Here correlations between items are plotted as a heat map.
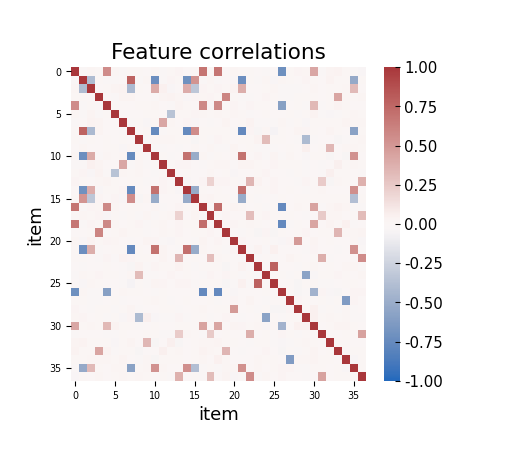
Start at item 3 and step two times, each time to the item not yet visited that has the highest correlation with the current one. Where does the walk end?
33
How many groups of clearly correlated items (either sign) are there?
11
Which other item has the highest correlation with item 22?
36
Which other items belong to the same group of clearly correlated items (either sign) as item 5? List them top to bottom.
12
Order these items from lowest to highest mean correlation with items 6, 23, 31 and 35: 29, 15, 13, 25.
15, 29, 13, 25
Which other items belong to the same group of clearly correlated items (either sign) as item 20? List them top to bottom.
28
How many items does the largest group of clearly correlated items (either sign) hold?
8
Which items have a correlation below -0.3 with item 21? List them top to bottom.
1, 7, 15
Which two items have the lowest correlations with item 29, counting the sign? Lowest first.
24, 8
